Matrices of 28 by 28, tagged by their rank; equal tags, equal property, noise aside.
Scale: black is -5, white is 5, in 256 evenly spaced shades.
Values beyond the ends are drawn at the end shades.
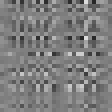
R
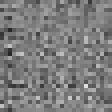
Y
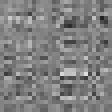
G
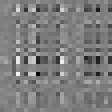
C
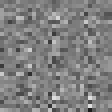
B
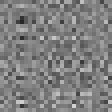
G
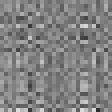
R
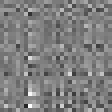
G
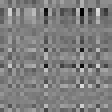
C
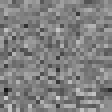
Y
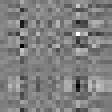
R
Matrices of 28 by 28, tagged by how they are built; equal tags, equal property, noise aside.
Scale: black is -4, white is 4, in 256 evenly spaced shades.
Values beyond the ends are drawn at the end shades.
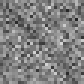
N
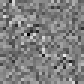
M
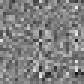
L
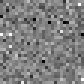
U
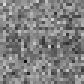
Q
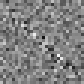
M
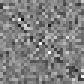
M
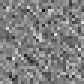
N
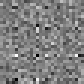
L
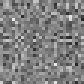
L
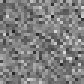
N
